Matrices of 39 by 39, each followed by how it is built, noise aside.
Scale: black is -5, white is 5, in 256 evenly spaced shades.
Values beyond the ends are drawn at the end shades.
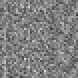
repeating rows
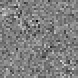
block diagonal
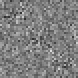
block diagonal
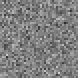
noise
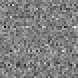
uneven rows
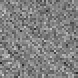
Toeplitz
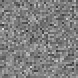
noise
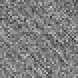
Toeplitz
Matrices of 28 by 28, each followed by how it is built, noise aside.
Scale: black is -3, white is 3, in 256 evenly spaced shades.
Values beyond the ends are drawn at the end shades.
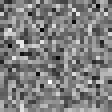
noise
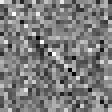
diagonal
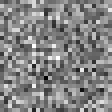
repeating rows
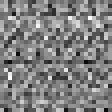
repeating columns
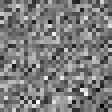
Hankel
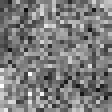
smooth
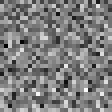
repeating columns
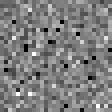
sparse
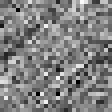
Hankel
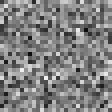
repeating columns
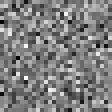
noise
